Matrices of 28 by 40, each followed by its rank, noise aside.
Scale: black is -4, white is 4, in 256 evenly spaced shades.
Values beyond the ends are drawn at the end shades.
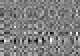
three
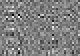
four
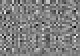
three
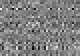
three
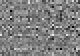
four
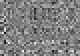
four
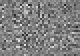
six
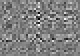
three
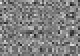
four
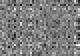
three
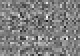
five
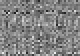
four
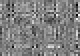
three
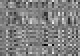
three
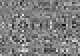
five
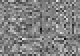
five
